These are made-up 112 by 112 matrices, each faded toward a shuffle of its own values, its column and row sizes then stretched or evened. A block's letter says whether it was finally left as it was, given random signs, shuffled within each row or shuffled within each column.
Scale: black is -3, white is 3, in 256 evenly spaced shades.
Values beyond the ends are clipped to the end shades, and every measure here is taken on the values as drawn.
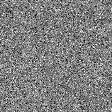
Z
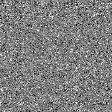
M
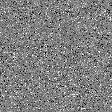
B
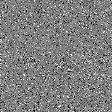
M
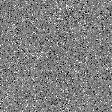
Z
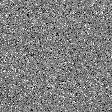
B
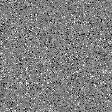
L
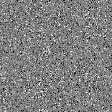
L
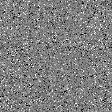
M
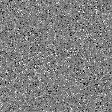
Z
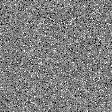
M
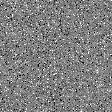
Z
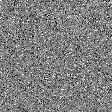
B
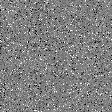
M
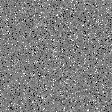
Z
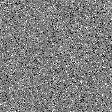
Z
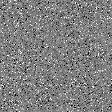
M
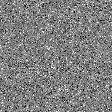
B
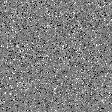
B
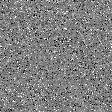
B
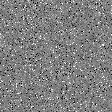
Z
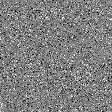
B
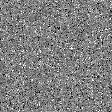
Z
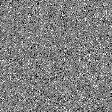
M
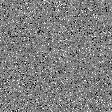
B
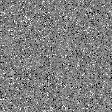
L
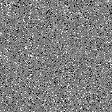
L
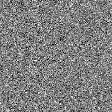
L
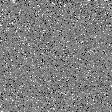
B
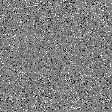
M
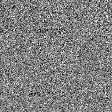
M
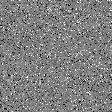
B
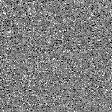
L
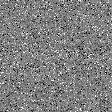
B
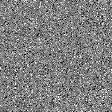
M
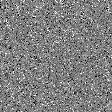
Z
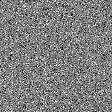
Z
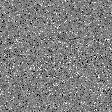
B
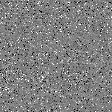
M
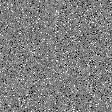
Z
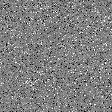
B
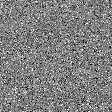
B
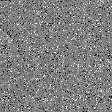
L
